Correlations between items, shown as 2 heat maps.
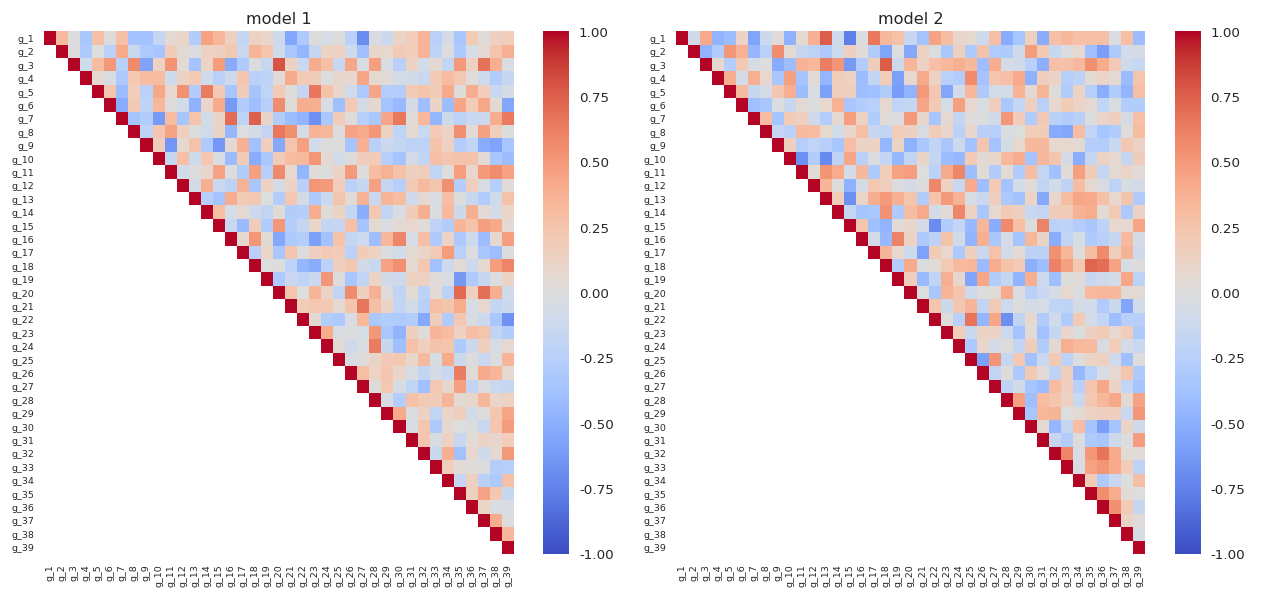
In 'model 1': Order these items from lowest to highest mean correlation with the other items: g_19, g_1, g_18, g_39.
g_19, g_1, g_18, g_39
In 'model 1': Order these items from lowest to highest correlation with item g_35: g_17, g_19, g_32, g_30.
g_19, g_32, g_17, g_30
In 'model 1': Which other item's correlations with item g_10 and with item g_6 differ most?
g_34
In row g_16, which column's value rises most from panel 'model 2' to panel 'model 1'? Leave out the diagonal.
g_18
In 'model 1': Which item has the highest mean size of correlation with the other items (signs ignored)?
g_7
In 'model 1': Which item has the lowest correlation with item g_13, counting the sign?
g_6
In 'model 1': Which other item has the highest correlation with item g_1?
g_14
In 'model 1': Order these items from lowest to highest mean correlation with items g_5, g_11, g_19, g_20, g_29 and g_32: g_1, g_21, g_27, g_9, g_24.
g_9, g_27, g_21, g_1, g_24
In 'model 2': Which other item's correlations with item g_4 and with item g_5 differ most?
g_2
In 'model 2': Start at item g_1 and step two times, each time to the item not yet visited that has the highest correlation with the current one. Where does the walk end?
g_3
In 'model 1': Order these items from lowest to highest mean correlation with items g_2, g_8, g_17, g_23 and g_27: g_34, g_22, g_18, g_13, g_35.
g_18, g_22, g_13, g_35, g_34
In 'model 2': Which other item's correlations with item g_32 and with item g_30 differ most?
g_36
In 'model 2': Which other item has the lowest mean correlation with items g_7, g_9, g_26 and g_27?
g_34
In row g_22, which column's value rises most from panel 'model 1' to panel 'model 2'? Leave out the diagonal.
g_25
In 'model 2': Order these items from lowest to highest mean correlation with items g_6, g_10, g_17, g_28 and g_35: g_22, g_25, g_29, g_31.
g_22, g_31, g_25, g_29
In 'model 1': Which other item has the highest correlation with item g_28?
g_24
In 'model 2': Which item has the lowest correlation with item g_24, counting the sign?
g_10
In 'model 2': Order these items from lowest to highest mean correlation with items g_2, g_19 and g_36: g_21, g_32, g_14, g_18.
g_21, g_14, g_18, g_32
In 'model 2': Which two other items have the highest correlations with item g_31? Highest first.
g_15, g_39
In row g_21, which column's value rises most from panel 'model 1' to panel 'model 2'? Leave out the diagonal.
g_14
